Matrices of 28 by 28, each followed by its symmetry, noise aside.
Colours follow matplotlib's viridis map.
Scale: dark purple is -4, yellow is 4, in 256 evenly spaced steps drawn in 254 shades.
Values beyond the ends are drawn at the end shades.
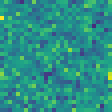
no symmetry.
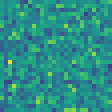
antisymmetric.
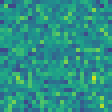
mirrored left to right.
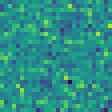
same after a half turn.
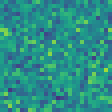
no symmetry.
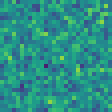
symmetric across the other diagonal.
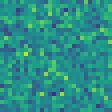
antisymmetric.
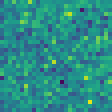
symmetric across the other diagonal.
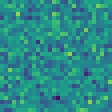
mirrored left to right.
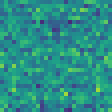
mirrored left to right.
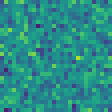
same after a half turn.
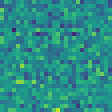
mirrored left to right.
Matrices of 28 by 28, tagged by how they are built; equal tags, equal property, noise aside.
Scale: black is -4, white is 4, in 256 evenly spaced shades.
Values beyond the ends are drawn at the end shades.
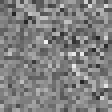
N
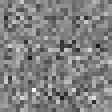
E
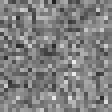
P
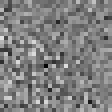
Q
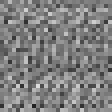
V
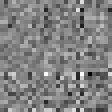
P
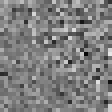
N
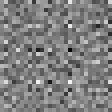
P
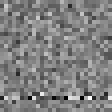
E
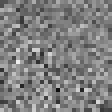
Q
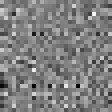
P
